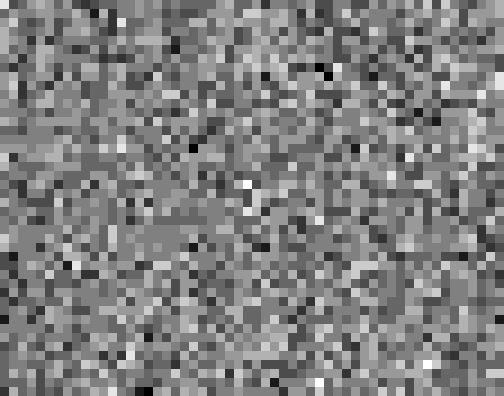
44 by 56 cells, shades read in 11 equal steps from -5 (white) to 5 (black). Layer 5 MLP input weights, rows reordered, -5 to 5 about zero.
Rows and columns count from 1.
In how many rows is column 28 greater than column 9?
15
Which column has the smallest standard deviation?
4
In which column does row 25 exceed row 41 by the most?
48
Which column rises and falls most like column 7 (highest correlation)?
41
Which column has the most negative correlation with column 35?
21
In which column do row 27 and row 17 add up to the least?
53
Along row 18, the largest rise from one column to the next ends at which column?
2
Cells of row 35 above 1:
8
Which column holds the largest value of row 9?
37
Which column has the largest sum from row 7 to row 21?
3
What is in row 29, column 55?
-3
